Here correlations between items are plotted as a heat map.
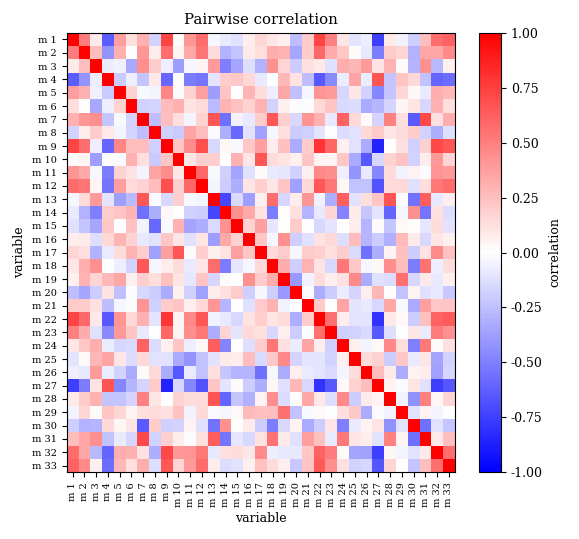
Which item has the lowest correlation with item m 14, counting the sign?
m 13
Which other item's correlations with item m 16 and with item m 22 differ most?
m 4
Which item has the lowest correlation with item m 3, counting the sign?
m 14
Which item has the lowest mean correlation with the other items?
m 27
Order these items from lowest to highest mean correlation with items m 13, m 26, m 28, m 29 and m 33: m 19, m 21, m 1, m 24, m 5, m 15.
m 15, m 5, m 19, m 1, m 21, m 24
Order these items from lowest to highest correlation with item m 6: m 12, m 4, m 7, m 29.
m 7, m 4, m 29, m 12
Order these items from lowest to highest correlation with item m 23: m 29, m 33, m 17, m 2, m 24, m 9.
m 24, m 29, m 17, m 2, m 33, m 9
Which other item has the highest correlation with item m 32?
m 9
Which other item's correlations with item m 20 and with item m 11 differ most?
m 12
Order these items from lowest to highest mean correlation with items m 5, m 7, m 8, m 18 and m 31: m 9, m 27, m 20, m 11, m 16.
m 20, m 27, m 16, m 11, m 9
